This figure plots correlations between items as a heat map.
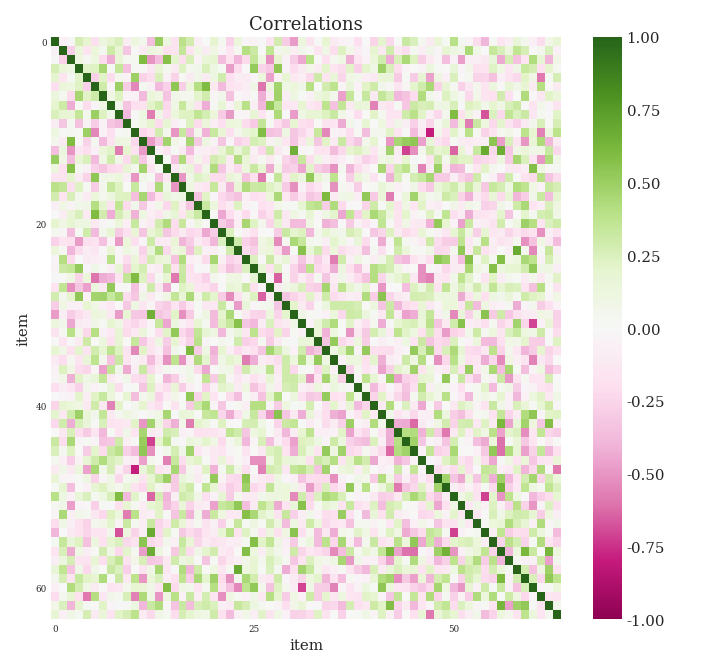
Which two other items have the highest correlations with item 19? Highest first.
5, 40
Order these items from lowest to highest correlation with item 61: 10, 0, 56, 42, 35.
10, 42, 0, 35, 56
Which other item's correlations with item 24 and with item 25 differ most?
49
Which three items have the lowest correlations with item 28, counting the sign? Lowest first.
26, 22, 51
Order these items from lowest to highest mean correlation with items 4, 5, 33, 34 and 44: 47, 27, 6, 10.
27, 10, 47, 6
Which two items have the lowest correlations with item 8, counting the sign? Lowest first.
54, 12
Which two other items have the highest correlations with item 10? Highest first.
26, 4
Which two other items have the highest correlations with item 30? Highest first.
12, 54
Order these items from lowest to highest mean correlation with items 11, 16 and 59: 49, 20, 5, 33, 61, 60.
33, 5, 61, 49, 60, 20
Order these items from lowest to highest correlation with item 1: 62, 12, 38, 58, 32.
38, 32, 12, 62, 58
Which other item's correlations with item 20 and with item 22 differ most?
59
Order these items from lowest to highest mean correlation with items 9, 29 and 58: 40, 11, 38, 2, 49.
2, 11, 38, 49, 40
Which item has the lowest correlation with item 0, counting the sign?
30
